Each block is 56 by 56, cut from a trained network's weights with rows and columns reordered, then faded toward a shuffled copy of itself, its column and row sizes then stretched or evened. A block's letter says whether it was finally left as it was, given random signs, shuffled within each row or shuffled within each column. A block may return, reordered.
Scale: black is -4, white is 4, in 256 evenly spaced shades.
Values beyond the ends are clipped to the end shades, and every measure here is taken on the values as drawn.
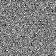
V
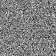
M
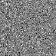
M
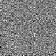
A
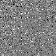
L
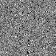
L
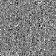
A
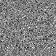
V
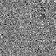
A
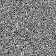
M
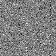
M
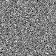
M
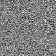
A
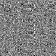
A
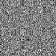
A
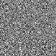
A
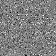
V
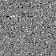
V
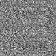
A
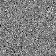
M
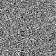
A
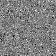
V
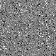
L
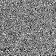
V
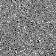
V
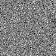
L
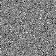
M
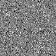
L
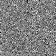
M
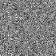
A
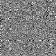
A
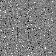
M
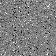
M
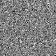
V
